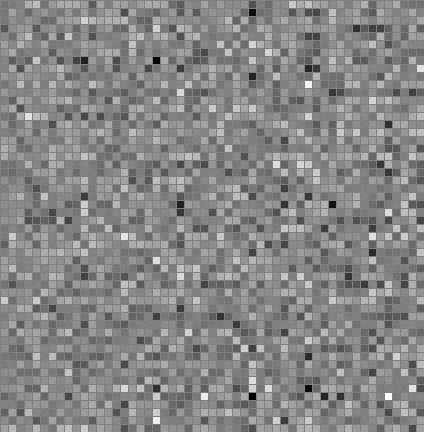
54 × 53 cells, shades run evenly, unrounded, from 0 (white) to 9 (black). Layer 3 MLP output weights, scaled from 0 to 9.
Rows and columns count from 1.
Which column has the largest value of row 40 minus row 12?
23
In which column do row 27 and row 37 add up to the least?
49
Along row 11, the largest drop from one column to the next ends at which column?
39
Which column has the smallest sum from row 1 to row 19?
17
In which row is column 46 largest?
36
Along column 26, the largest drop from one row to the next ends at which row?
50
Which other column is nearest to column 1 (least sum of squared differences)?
22
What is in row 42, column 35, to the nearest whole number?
5
